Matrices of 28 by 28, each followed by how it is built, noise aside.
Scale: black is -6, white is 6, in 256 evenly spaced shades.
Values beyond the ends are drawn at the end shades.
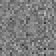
low rank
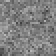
smooth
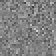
upper triangular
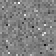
sparse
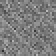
Toeplitz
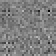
low rank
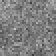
smooth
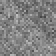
Toeplitz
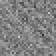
Toeplitz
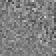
upper triangular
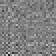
low rank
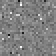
sparse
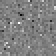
sparse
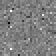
sparse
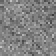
Toeplitz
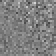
upper triangular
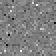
sparse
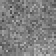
smooth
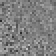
lower triangular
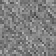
Toeplitz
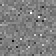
sparse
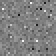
sparse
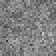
smooth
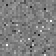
sparse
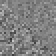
lower triangular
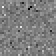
sparse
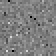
sparse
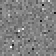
sparse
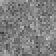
smooth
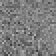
lower triangular
